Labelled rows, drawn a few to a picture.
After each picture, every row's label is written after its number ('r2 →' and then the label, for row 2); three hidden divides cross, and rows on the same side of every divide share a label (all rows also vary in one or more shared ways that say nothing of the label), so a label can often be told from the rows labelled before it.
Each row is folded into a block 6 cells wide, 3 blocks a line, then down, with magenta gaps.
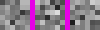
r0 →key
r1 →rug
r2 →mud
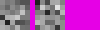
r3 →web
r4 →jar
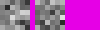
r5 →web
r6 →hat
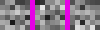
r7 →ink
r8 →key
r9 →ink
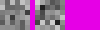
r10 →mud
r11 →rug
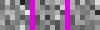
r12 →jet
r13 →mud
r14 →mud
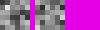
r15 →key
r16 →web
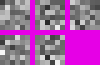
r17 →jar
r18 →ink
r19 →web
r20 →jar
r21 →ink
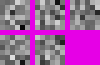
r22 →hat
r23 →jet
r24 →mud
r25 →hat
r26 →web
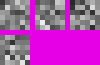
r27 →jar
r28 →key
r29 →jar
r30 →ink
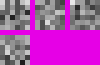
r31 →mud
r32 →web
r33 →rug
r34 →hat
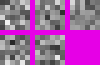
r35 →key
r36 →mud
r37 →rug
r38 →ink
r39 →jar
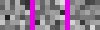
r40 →jet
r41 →mud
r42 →ink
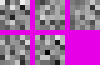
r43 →mud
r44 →hat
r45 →mud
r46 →mud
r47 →mud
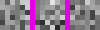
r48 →mud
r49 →hat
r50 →jar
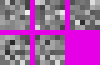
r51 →jet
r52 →web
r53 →key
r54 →ink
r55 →ink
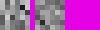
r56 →mud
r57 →web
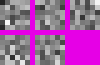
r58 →key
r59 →web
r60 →mud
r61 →ink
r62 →jet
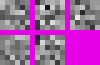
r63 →rug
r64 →key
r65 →hat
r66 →hat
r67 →jar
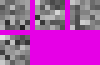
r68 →hat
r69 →web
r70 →web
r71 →web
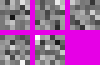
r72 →mud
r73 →mud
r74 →web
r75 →ink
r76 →rug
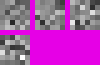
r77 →ink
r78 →web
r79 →web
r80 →jar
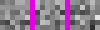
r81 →hat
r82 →mud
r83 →hat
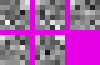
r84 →key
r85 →ink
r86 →rug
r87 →rug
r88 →mud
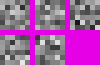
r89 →rug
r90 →web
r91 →hat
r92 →ink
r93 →jar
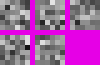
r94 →web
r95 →hat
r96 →web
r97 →mud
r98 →jar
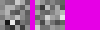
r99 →hat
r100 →web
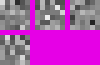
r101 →rug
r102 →jet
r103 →rug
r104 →jet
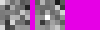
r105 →web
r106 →jet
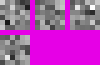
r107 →web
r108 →key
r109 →jar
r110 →key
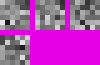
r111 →web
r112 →jet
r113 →ink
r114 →jar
